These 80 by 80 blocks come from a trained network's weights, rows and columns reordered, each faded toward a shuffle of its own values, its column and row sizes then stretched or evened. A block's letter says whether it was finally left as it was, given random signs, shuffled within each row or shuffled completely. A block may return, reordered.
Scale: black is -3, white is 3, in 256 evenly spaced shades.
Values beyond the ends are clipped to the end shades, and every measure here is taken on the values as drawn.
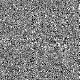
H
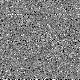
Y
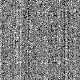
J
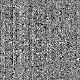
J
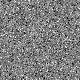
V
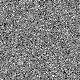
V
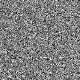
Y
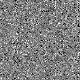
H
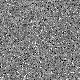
V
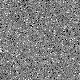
V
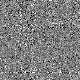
H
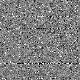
H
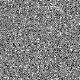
H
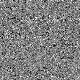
Y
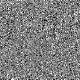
H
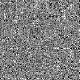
J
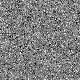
V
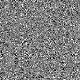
J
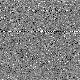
Y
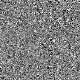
H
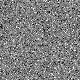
V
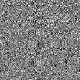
J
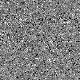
Y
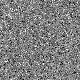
V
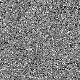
Y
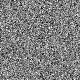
V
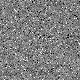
V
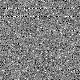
Y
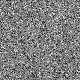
V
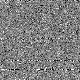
Y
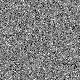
V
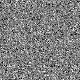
Y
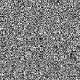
J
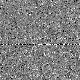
Y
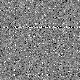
H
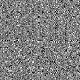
J
